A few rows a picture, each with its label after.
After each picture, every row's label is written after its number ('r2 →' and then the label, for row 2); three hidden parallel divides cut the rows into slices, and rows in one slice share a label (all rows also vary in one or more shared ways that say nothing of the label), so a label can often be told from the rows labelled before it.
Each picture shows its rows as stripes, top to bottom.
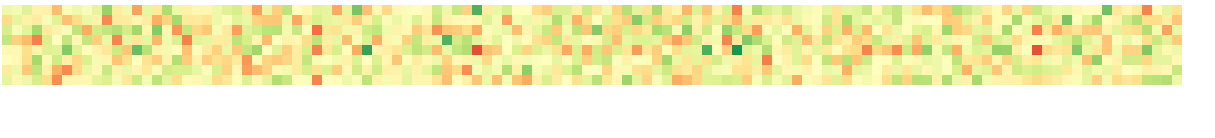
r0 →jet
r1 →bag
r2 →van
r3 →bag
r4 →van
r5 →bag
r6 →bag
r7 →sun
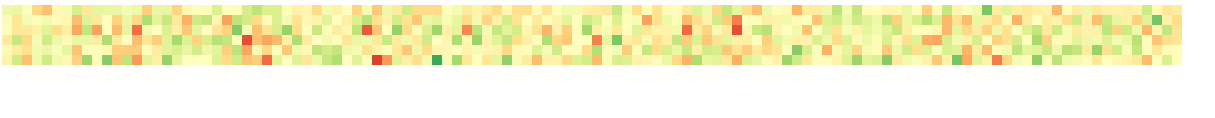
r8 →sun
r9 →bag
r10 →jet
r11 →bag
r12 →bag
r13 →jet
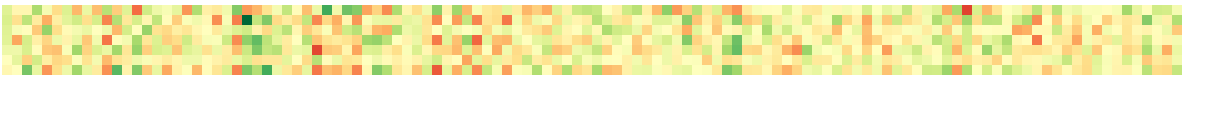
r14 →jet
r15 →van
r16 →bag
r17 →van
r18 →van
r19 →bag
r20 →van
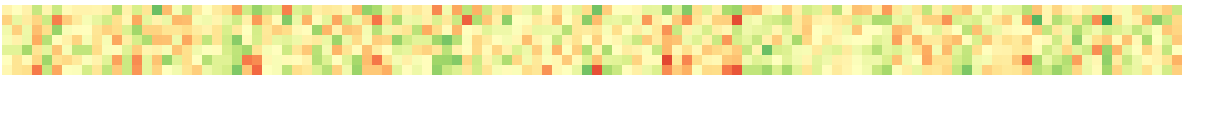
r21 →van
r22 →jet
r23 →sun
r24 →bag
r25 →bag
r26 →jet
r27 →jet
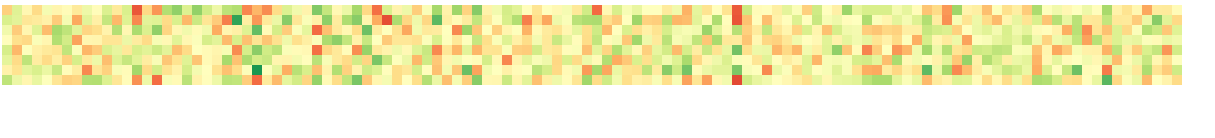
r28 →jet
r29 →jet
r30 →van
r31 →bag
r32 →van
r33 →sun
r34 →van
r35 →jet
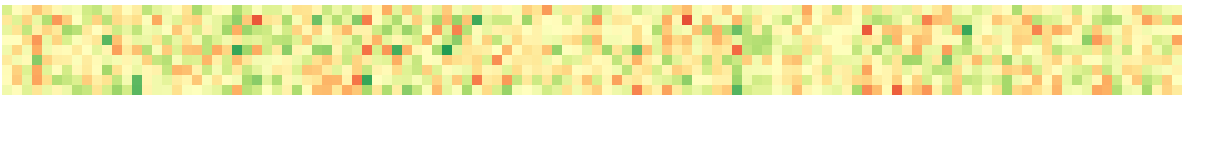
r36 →bag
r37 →jet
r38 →van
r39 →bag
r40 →jet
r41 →sun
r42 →sun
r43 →van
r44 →van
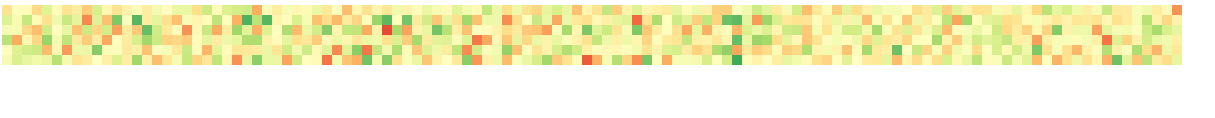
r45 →bag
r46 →van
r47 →jet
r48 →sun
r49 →bag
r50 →van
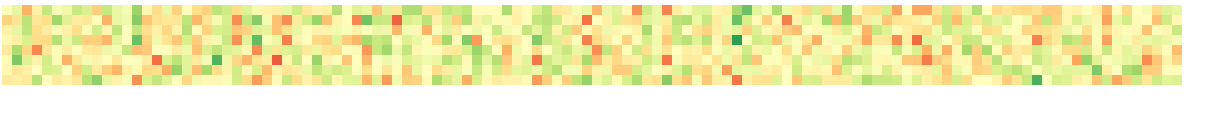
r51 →sun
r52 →van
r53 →sun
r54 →van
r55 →bag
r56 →bag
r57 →bag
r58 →jet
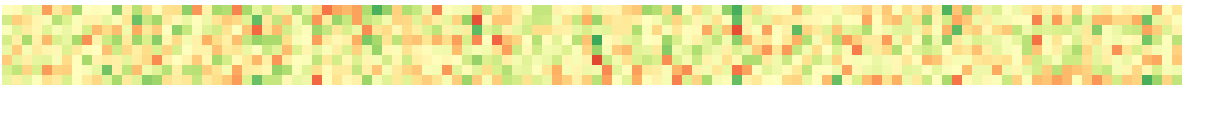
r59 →van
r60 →van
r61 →jet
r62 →van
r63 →sun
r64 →bag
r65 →bag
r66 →van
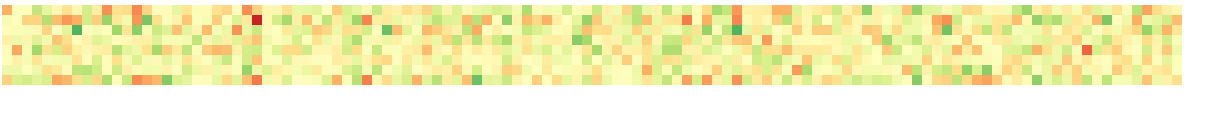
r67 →bag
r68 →jet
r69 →van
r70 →bag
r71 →sun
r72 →bag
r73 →sun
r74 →jet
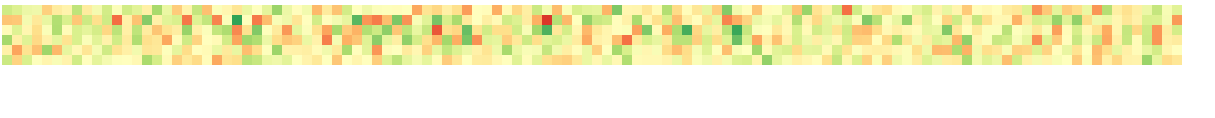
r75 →sun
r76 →jet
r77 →van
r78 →van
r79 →bag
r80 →sun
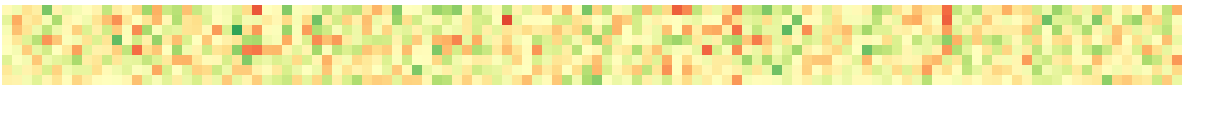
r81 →jet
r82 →bag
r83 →jet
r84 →van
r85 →jet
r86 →sun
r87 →bag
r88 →bag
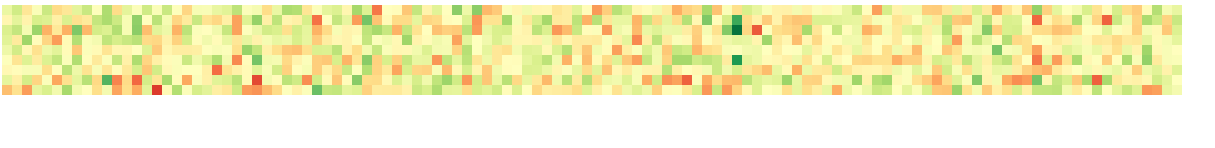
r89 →bag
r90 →van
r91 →van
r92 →sun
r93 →sun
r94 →van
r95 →sun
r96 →jet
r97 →jet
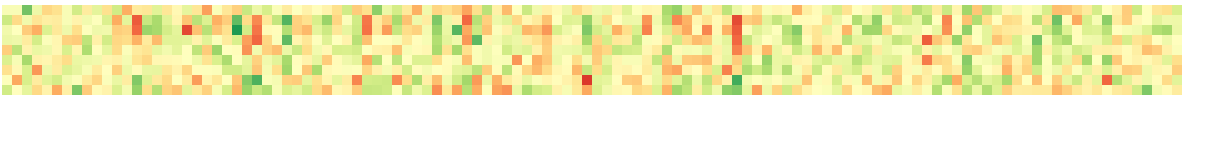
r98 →sun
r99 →jet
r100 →jet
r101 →jet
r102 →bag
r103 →bag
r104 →bag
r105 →van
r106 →van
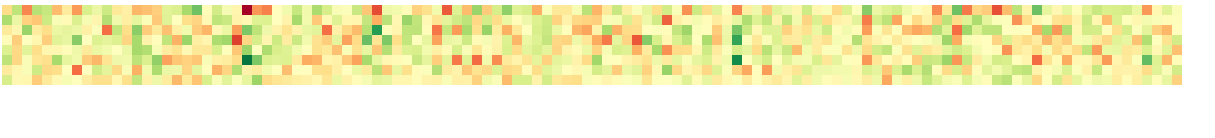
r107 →jet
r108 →sun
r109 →van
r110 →van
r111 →sun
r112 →van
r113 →bag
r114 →sun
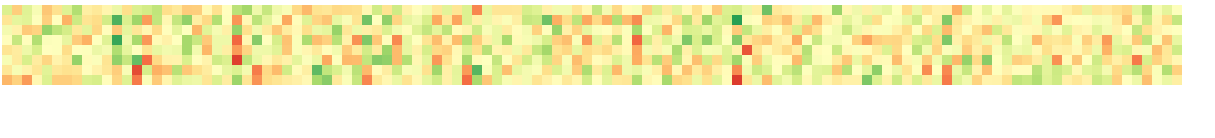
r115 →sun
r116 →van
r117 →bag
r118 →van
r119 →sun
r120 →van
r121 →jet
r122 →jet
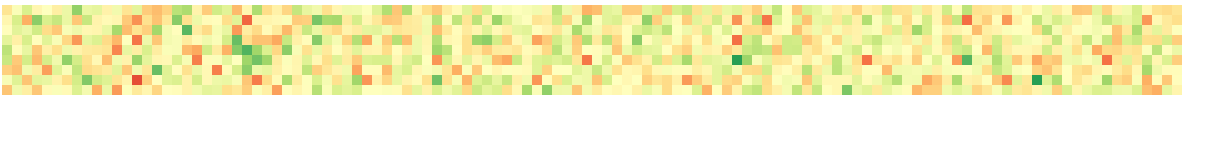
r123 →sun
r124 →jet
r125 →sun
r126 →jet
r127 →bag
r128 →van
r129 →sun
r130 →jet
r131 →bag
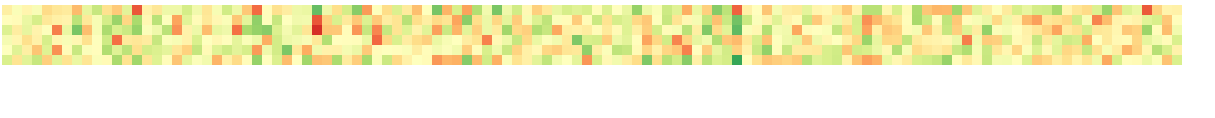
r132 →jet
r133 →van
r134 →van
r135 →bag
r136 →bag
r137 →van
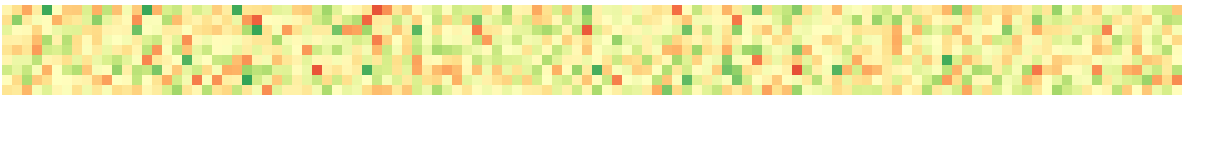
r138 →jet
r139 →jet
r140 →van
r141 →bag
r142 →bag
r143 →sun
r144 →van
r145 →sun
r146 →bag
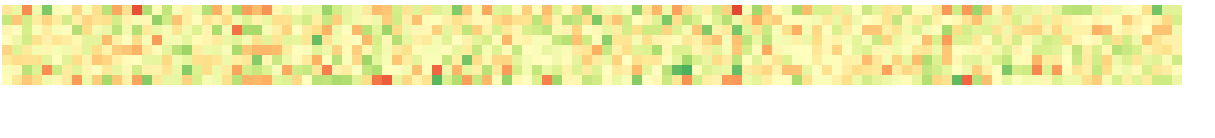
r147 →jet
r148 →sun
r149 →van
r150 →bag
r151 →bag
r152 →sun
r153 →van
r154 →jet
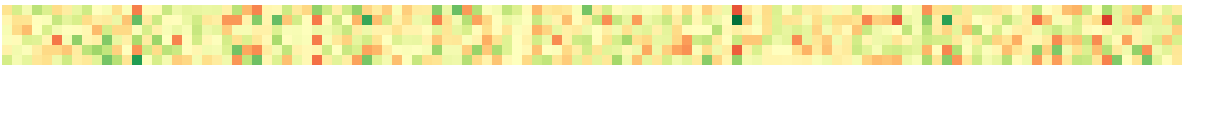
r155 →jet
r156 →van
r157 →bag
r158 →sun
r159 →jet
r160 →van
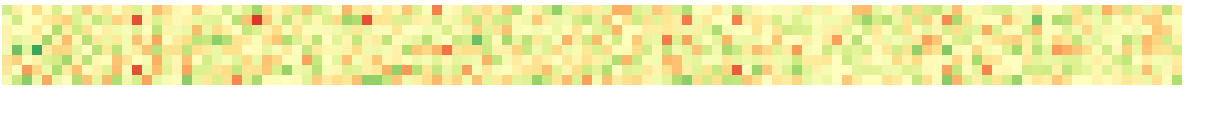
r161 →sun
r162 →jet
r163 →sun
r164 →bag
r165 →sun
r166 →bag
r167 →jet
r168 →van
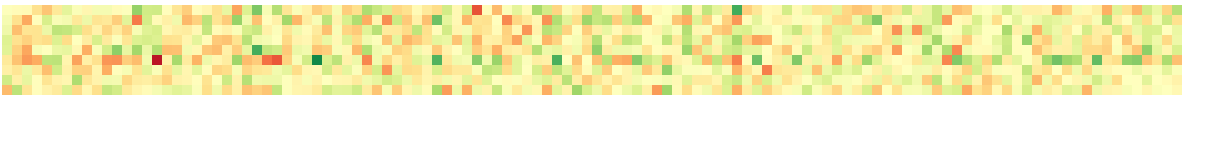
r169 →van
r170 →jet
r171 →sun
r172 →sun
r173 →van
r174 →jet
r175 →bag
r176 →sun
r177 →bag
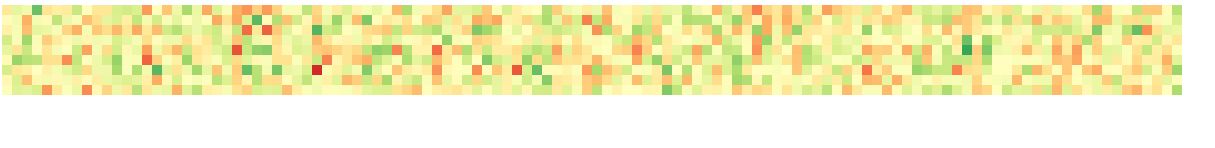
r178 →sun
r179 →van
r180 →jet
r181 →sun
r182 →van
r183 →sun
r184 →van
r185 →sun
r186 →sun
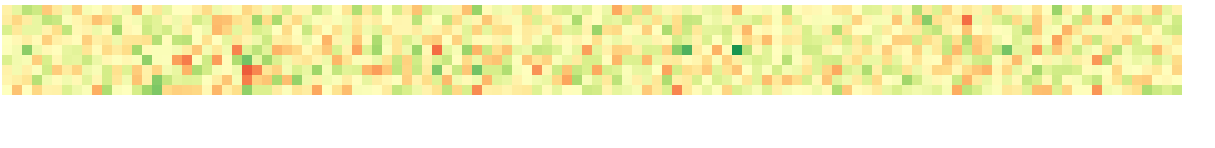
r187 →bag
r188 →sun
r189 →sun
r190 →sun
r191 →van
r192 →bag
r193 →jet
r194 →bag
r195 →sun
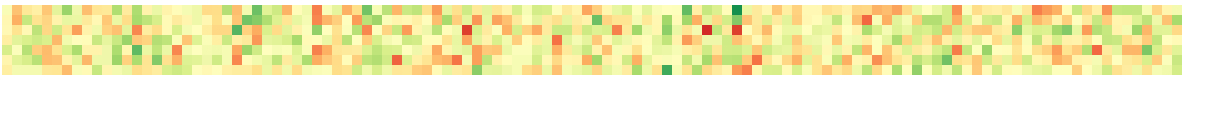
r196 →van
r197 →van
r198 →jet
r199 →bag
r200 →van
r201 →van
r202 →bag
